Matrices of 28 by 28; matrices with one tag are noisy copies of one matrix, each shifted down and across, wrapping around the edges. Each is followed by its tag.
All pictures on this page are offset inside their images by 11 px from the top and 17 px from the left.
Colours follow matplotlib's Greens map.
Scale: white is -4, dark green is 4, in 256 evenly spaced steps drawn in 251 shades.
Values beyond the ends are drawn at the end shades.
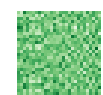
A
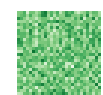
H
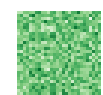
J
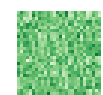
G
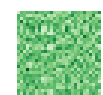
A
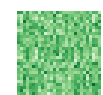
G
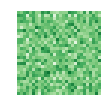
H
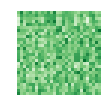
G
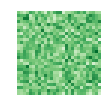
J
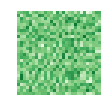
A
